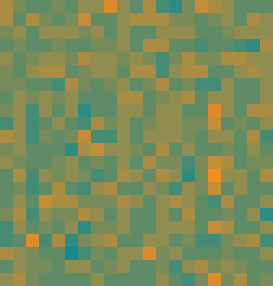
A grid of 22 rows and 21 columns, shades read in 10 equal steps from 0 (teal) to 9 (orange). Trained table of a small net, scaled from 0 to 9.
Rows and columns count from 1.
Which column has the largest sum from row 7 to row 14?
17
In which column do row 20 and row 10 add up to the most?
12
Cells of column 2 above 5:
3
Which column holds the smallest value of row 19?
6
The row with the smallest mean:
4
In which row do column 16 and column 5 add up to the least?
7
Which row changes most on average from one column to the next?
14
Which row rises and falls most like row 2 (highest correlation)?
11
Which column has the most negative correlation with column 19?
10
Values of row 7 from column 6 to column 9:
6 4 3 4
